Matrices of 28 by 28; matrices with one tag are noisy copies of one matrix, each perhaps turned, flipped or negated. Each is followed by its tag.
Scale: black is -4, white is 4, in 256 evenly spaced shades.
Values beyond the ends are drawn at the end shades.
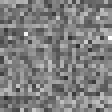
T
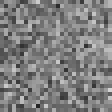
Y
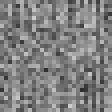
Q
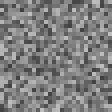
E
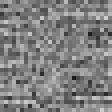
Q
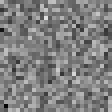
E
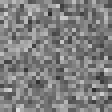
Y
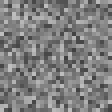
E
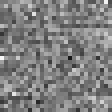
T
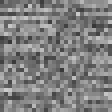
Q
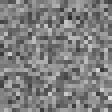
E
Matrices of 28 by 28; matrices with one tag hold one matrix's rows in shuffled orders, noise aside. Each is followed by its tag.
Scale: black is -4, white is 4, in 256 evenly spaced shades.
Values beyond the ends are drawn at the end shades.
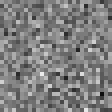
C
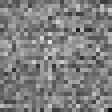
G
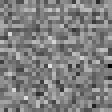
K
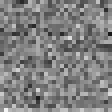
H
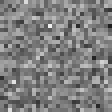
K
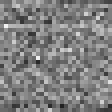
H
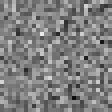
C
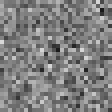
C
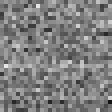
H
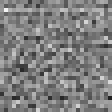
H
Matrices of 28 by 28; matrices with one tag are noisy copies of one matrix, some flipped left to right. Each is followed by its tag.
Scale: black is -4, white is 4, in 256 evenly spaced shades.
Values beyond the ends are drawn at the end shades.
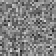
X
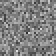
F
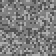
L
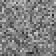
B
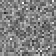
L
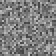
F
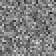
L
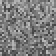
B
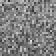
B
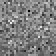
B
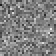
X
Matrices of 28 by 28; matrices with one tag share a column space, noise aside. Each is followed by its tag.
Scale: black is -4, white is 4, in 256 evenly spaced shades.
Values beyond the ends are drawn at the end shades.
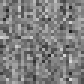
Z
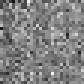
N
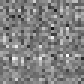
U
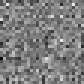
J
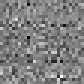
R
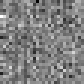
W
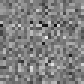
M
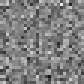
J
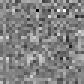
U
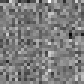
N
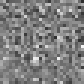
U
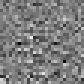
R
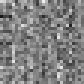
W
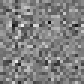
M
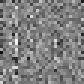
J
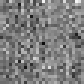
W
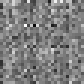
W
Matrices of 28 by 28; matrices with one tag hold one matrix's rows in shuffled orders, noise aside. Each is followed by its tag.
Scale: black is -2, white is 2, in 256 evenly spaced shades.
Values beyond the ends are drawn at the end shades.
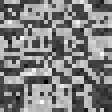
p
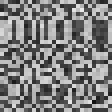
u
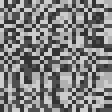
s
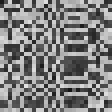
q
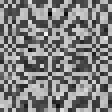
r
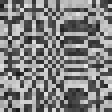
q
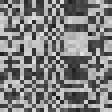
q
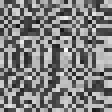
s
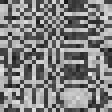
q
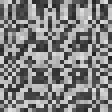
r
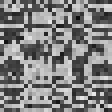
p
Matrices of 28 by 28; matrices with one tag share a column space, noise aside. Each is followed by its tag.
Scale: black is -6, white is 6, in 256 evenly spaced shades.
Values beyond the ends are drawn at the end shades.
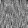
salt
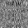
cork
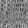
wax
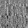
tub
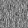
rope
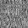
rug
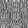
wax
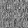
rope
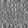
wax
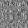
cork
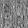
tub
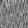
salt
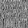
rope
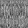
tub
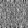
wax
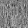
tub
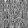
wax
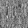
tub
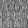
rope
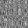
rug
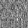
rope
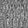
rope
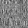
rug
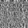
wax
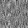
salt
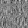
rug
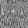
rug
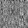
rug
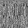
tub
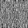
wax
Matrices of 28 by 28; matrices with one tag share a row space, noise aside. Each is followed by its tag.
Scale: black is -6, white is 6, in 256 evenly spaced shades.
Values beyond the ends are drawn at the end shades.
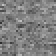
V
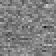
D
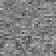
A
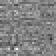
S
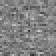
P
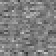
P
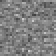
A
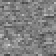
D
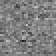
A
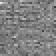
S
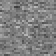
A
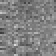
S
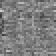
V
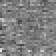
V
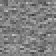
P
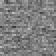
D
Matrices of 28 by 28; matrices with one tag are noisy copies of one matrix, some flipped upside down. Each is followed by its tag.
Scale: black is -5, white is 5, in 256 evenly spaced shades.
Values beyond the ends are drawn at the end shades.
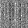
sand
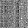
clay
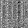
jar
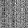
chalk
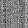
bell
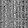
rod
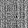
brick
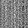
rod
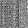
clay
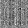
sand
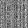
brick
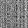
brick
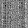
bell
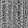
jar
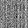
brick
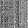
clay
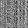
brick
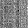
clay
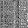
clay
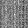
rod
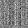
sand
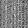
rod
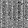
jar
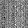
chalk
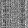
bell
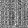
sand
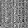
rod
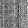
clay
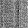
clay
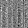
jar
